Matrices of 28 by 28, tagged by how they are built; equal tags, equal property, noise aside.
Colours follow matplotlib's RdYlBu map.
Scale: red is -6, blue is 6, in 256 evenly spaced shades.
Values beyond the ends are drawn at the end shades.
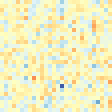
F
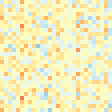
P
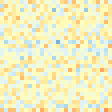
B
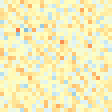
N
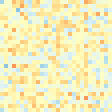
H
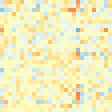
F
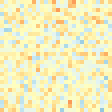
B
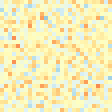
B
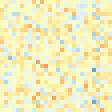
P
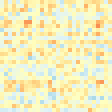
H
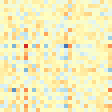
F
